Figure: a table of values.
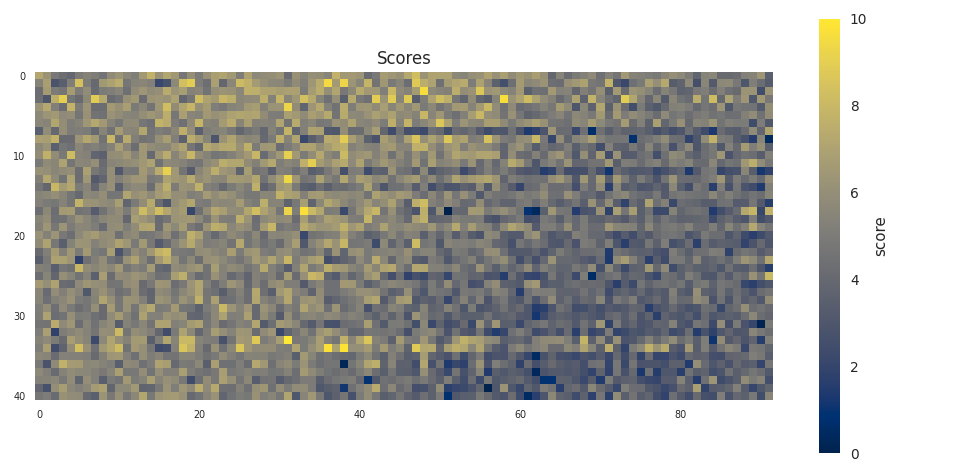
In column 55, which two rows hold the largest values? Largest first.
2, 5
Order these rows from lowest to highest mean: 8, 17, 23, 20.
20, 23, 17, 8
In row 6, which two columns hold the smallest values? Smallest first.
89, 91
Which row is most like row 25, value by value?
7
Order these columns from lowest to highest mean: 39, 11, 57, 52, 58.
58, 57, 52, 39, 11
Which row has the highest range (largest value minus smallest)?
17
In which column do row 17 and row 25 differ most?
48
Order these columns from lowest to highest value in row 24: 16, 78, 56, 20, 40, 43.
16, 56, 40, 78, 20, 43
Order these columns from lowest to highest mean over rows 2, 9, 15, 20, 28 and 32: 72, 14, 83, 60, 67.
67, 72, 83, 60, 14
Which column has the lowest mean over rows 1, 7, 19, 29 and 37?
62
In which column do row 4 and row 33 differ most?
84
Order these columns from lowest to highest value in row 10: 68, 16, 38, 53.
68, 53, 16, 38
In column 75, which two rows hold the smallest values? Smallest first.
37, 35
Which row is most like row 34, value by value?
1
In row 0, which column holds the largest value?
47
